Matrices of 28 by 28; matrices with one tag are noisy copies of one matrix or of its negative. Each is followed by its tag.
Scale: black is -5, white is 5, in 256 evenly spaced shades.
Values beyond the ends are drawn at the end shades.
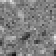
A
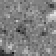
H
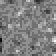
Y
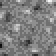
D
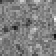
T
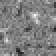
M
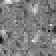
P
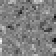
Y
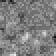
A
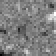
H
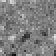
A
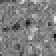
T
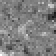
H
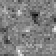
M
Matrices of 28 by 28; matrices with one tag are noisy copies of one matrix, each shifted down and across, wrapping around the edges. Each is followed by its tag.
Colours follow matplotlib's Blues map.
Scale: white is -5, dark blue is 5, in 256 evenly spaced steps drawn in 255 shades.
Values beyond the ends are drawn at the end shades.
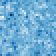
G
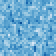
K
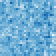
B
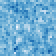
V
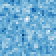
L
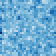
B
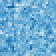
B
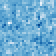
V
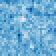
L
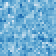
K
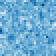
K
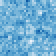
L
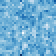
V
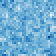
V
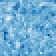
L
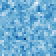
K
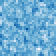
K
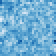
V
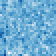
B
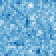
L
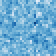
V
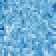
B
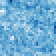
L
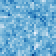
V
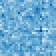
B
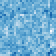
V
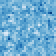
K
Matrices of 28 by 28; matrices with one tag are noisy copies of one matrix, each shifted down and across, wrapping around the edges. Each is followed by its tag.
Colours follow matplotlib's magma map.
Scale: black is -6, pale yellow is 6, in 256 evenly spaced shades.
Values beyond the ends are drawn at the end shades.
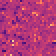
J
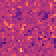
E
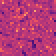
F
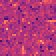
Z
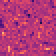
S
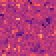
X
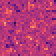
J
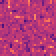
S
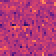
Z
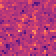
X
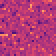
Z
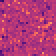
F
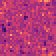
F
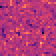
S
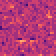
Z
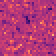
F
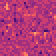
Z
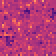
E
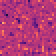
S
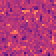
Z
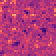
X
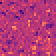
X
